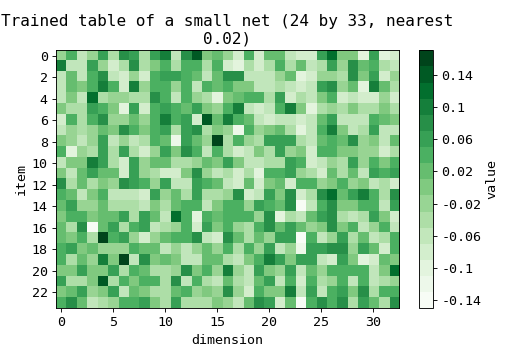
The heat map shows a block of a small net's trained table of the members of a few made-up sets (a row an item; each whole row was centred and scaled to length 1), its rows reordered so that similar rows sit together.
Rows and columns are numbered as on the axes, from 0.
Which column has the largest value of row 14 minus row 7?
17
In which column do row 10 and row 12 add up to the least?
19
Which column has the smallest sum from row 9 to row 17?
23
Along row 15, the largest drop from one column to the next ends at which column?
21
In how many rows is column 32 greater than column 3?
10
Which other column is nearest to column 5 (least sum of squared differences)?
2
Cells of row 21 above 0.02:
12
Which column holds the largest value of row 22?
22
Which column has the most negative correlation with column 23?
1
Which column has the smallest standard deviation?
9
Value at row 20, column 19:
0.06
